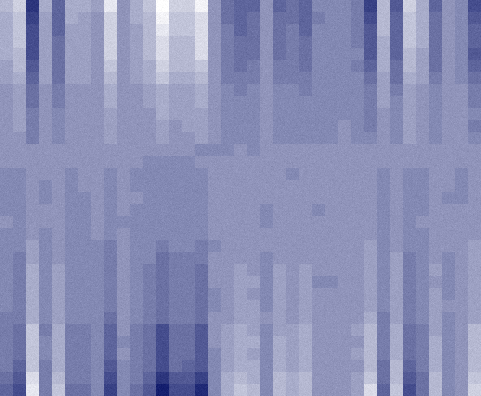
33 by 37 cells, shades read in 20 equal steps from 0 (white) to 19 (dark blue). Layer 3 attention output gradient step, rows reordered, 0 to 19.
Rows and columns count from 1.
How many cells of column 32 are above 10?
12
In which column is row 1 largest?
3
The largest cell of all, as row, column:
33, 13
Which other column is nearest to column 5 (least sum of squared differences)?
19
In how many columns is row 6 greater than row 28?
17
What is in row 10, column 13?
7
